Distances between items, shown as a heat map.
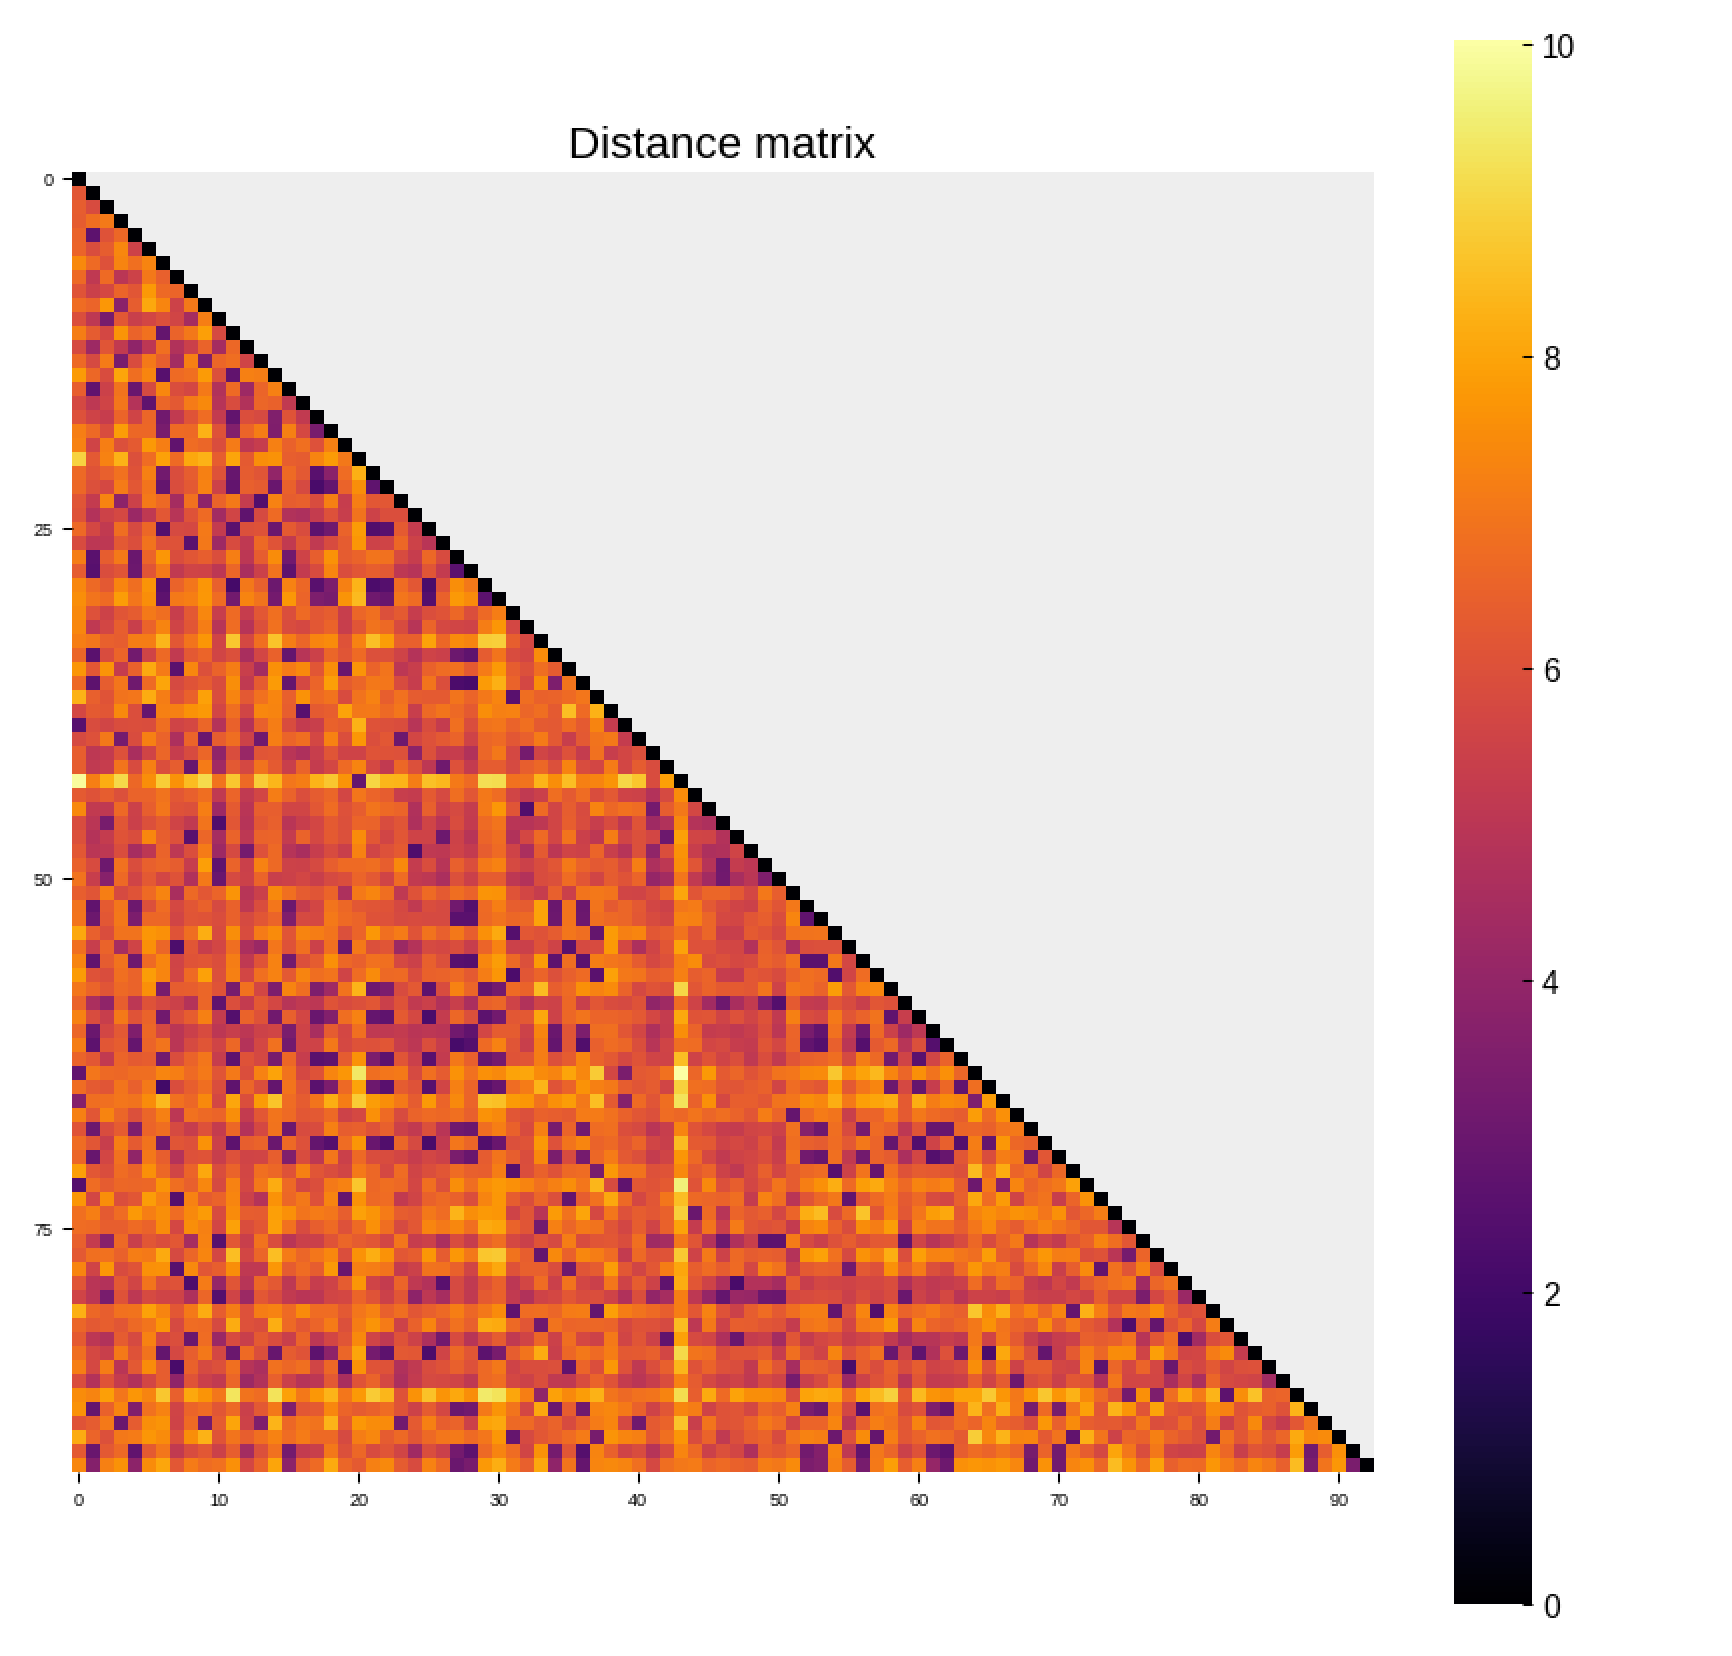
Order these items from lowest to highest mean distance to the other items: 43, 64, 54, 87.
54, 64, 87, 43
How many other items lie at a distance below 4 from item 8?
5
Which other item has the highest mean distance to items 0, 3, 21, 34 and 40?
43
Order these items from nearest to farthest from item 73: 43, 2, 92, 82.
82, 92, 2, 43
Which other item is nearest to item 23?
13
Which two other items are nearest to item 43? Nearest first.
20, 41
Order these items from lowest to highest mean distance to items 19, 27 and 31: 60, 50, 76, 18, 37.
37, 50, 76, 60, 18
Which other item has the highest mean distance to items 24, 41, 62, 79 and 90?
87
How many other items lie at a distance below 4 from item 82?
4
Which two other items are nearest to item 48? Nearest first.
24, 12
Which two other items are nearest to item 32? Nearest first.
45, 41
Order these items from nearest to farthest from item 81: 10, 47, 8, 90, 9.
90, 47, 10, 8, 9
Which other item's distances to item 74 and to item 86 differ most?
67
